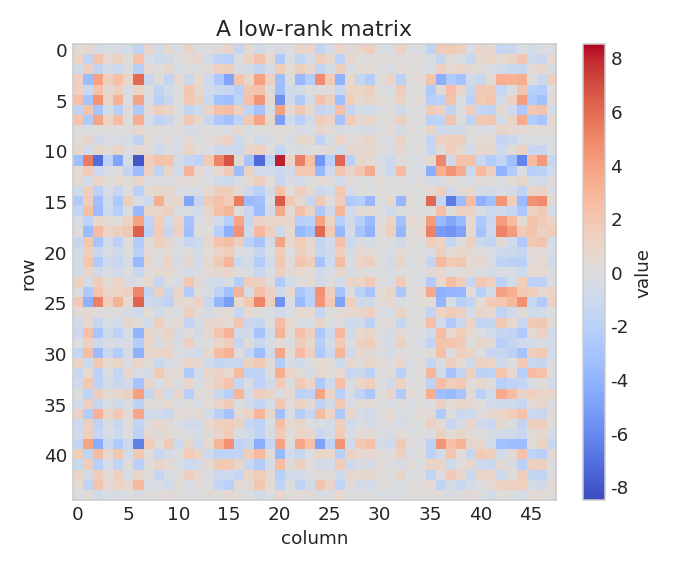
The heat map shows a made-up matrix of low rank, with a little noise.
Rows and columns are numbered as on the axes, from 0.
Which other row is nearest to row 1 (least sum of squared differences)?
43
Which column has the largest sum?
20
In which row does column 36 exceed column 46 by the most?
12
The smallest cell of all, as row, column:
11, 6
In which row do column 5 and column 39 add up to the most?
15
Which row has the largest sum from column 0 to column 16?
18
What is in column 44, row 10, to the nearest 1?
1
